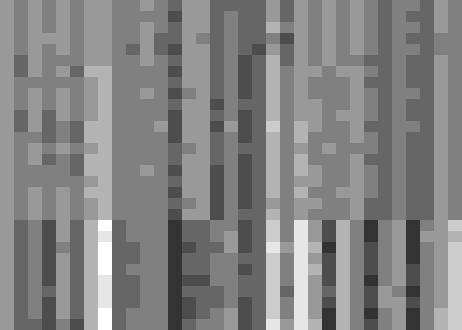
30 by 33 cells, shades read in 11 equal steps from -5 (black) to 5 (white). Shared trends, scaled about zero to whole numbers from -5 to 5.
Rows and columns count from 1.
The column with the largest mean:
8
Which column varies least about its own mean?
1
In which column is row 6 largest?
20
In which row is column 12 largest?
12
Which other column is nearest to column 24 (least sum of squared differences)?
4
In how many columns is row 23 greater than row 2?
12
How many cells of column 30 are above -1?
5
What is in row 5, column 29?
0
